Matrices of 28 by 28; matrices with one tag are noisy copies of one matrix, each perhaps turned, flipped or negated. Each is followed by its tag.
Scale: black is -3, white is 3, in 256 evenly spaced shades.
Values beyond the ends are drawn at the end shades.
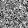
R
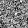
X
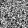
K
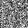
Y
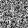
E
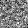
Y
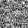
E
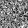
X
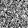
Y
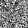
Y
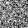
Y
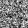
E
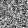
Y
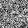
X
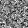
R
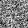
X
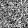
K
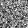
Y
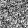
K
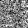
E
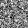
E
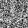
E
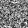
R
